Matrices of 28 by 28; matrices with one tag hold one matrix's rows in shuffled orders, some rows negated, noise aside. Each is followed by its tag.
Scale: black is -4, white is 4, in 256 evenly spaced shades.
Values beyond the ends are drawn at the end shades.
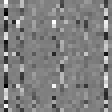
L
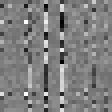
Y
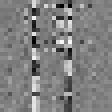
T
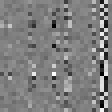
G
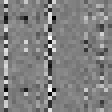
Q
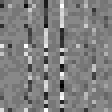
Y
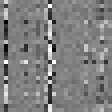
Q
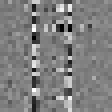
T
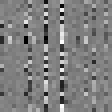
Y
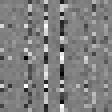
Y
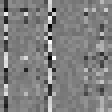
Q
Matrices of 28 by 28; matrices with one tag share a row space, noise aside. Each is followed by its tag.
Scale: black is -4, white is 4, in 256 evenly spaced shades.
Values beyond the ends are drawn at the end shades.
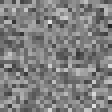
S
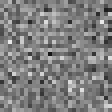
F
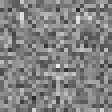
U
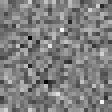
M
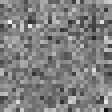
F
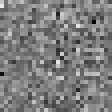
U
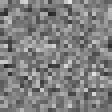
M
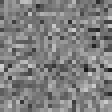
F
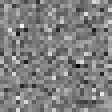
S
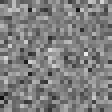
M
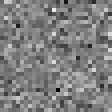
S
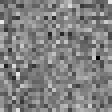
S
